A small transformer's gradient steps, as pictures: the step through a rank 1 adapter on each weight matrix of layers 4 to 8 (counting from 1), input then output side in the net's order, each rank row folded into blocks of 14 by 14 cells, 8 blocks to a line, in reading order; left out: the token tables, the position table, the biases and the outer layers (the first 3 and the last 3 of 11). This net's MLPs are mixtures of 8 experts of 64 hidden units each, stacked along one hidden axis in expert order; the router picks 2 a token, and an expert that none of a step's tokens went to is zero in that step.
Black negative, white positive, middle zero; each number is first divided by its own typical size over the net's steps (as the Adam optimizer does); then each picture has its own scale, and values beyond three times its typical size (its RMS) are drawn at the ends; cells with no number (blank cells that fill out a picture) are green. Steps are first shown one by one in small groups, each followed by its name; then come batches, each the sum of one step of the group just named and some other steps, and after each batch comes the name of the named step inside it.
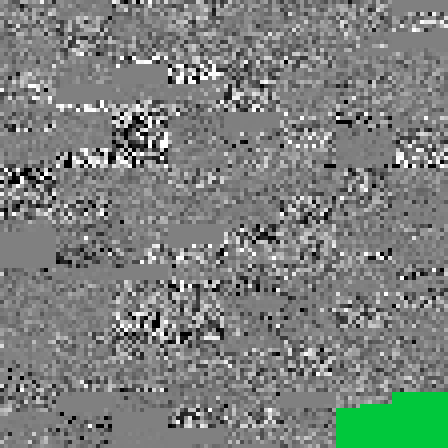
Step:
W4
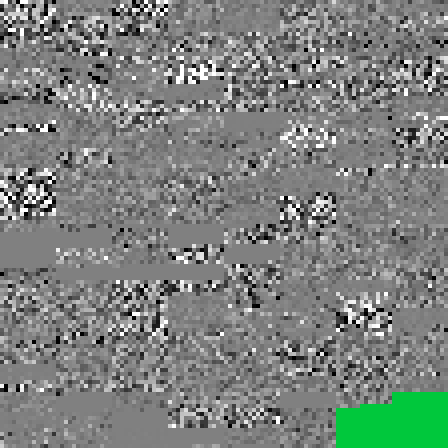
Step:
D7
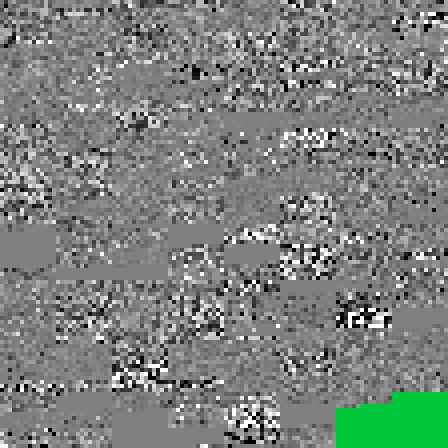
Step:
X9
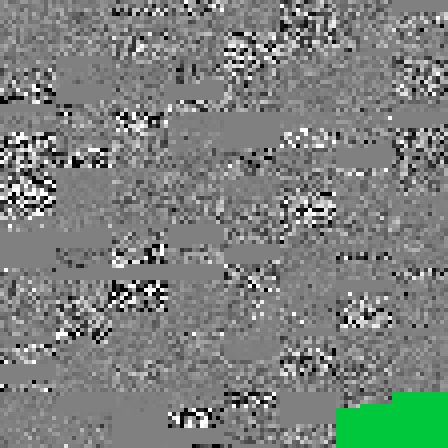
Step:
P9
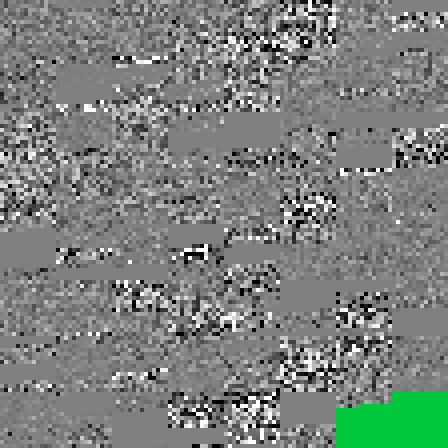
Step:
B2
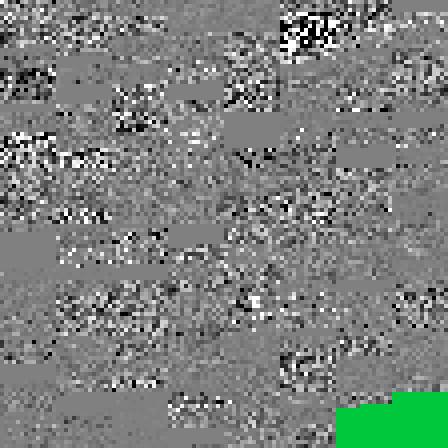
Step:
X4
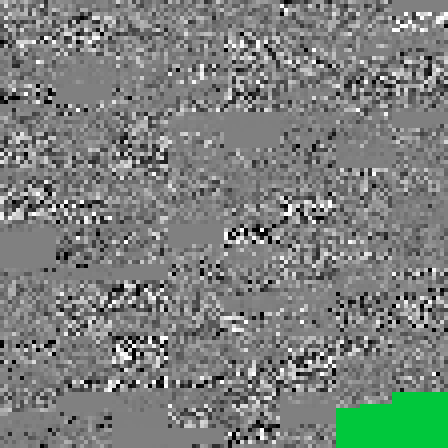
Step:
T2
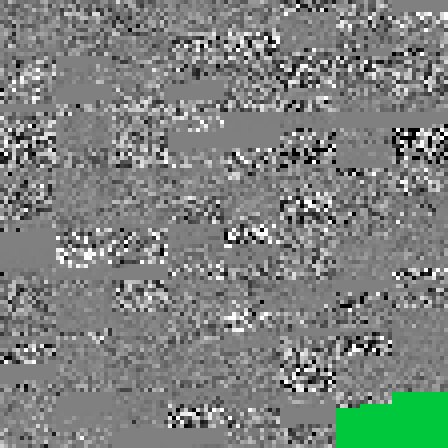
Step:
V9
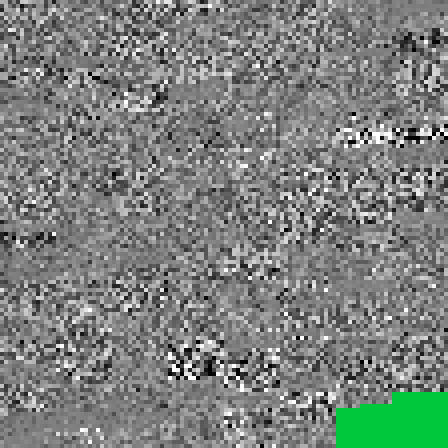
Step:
D7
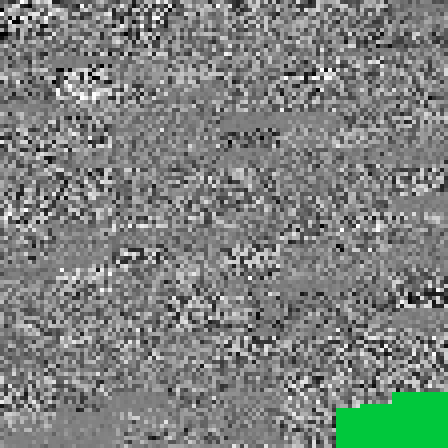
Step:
D7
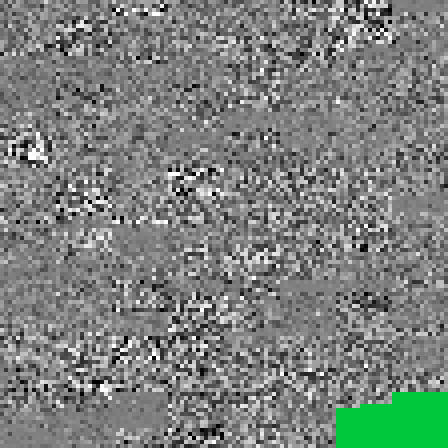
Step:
B2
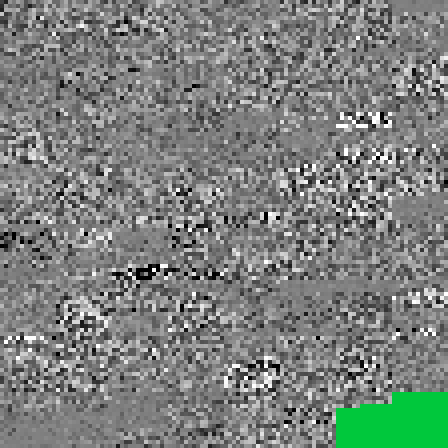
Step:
B2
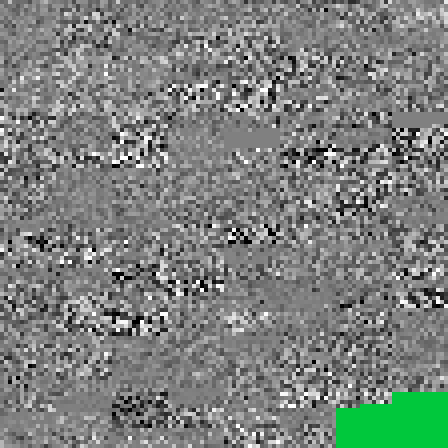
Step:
V9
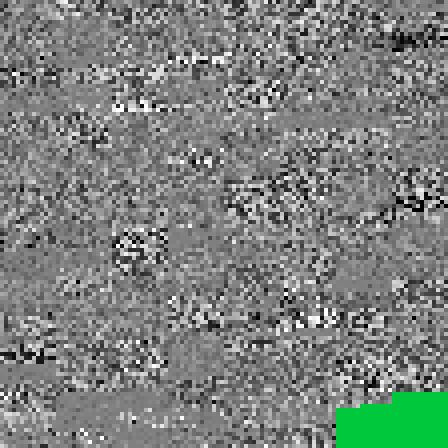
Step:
X9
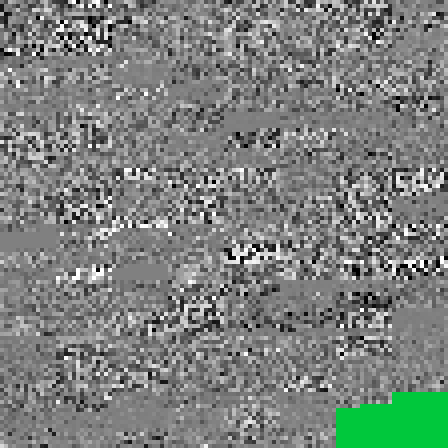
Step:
X9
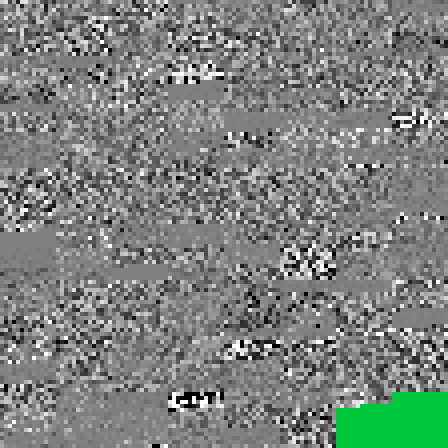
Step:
D7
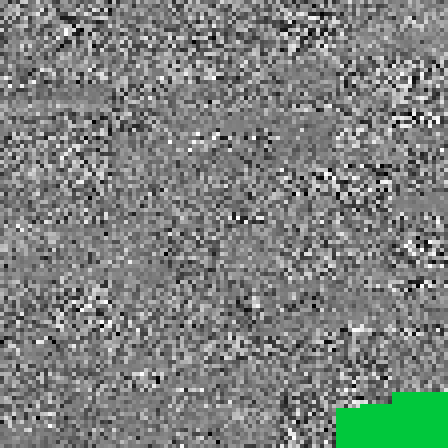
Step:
X4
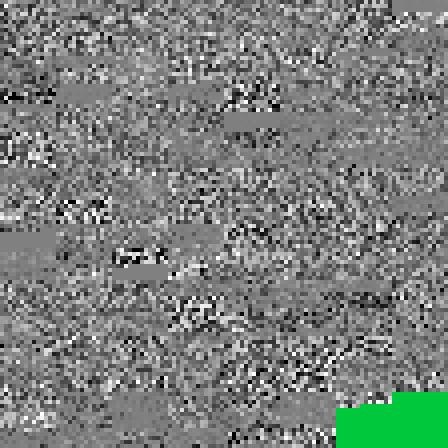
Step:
T2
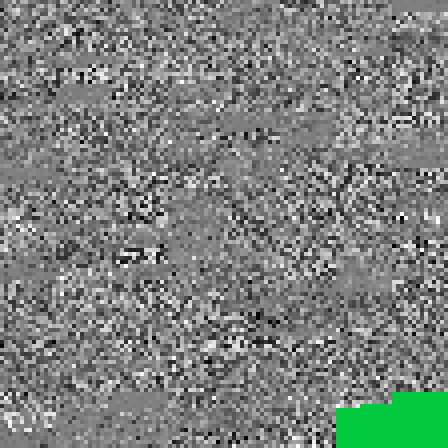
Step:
T2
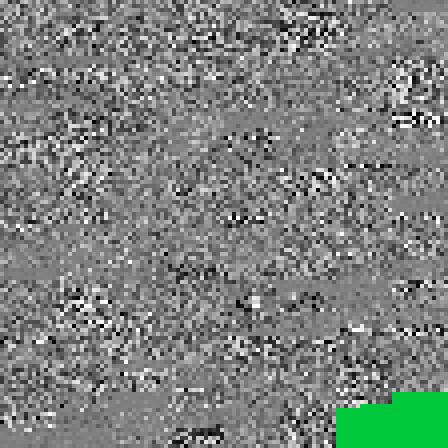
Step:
X4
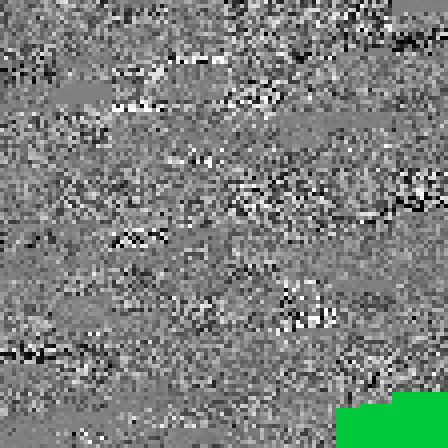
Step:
B2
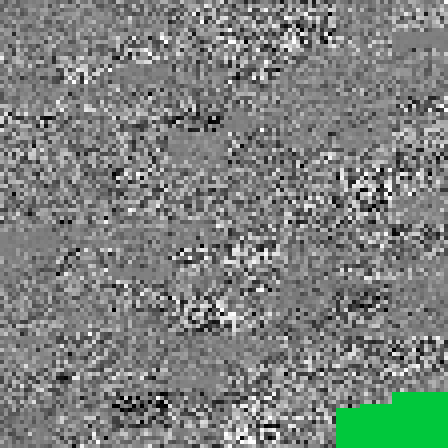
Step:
B2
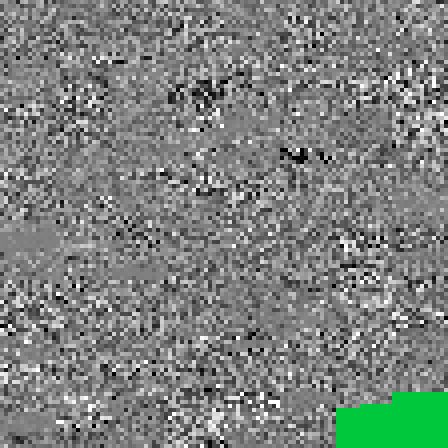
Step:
D7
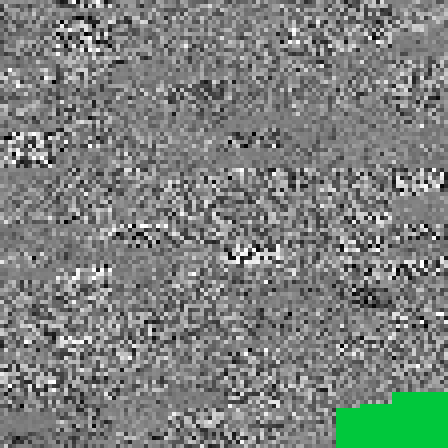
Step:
T2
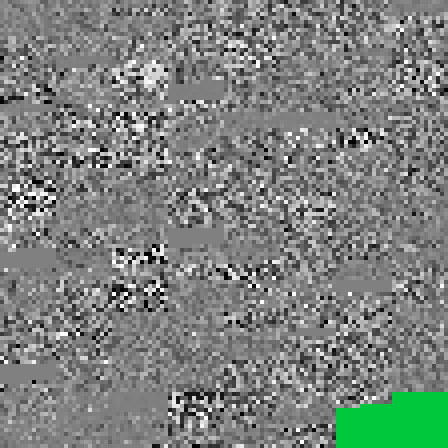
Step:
P9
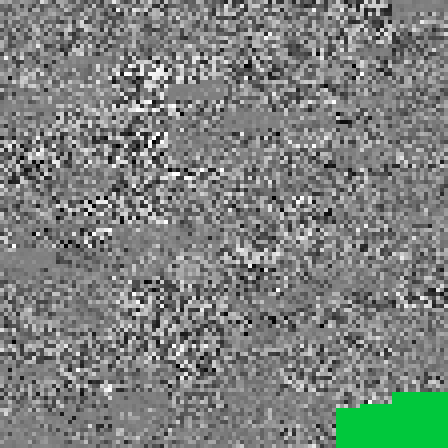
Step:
W4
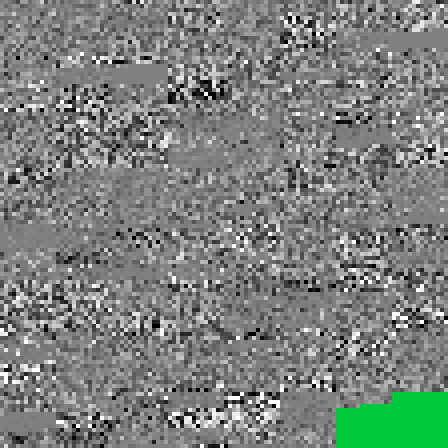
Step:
W4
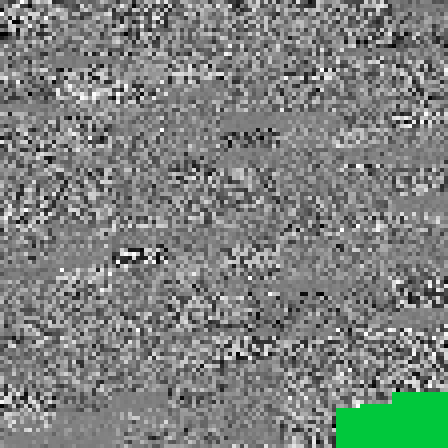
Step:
D7
